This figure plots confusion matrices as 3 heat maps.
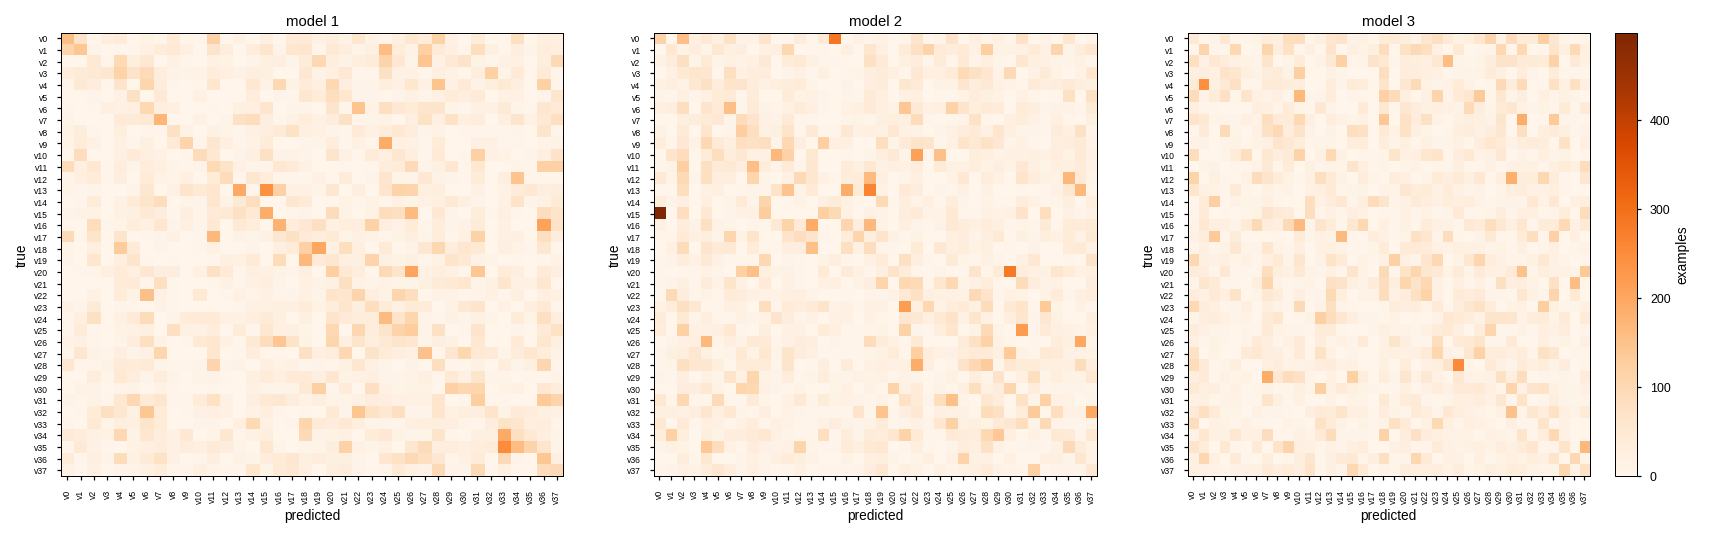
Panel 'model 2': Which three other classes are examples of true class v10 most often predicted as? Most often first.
v22, v24, v11
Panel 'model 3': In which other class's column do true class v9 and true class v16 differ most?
v10
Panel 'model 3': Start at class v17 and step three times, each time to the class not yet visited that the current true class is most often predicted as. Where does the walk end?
v24
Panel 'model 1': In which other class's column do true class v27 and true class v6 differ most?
v22
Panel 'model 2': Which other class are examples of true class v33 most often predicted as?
v25
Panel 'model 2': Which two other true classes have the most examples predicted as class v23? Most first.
v1, v9
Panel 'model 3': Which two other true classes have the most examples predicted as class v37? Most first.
v35, v20
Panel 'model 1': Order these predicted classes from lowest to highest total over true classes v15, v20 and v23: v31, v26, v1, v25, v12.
v1, v12, v25, v31, v26
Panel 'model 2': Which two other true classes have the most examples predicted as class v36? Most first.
v26, v13
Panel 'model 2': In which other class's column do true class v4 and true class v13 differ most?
v18
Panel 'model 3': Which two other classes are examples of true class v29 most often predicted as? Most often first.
v7, v15
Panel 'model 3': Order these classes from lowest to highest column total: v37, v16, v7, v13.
v16, v37, v13, v7
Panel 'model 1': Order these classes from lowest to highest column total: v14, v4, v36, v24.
v14, v4, v24, v36
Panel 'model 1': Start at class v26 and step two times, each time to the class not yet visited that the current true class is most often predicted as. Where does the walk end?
v36
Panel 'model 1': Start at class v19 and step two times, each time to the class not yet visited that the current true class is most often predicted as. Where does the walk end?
v4
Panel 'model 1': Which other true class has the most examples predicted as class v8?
v25
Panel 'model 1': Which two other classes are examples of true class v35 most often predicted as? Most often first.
v33, v34
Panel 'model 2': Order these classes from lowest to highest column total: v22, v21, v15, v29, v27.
v15, v29, v27, v21, v22
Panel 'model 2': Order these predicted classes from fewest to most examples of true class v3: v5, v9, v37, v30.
v5, v9, v37, v30
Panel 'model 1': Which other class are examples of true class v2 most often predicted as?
v27
